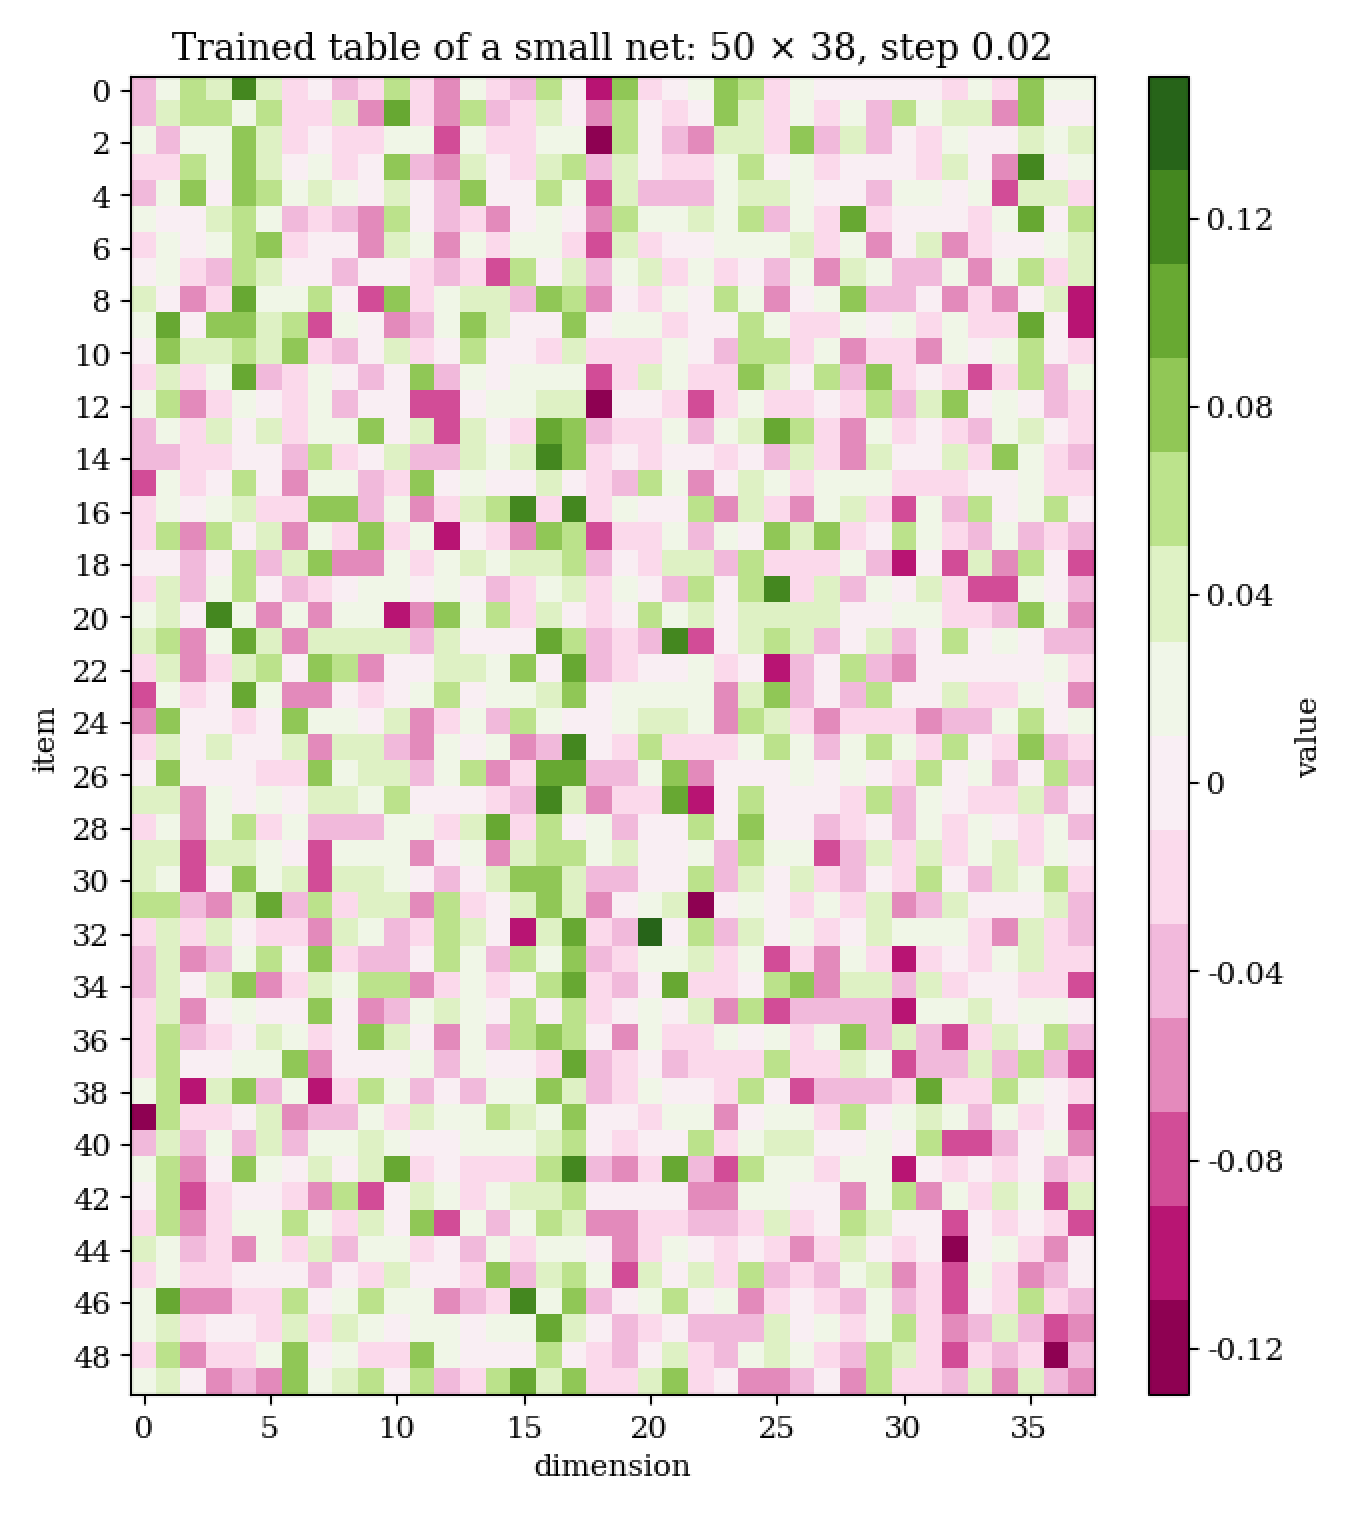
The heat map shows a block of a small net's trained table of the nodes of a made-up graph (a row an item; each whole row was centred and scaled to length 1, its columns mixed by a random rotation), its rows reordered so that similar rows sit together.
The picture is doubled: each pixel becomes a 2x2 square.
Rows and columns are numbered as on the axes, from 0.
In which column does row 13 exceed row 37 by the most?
16
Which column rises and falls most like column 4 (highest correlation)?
24
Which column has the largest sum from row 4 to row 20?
4
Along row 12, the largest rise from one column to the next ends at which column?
19
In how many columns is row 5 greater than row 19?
17
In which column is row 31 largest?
5
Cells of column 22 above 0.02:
12
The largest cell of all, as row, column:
32, 20
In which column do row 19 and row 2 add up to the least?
18
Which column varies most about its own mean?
7
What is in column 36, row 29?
0.02
